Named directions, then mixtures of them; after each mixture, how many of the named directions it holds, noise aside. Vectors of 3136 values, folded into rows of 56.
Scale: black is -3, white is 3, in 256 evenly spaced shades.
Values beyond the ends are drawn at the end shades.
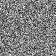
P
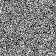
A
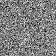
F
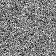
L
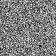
three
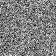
four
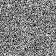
four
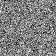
one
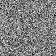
one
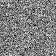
three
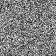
three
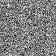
three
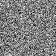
two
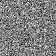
one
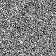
two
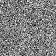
three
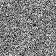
four
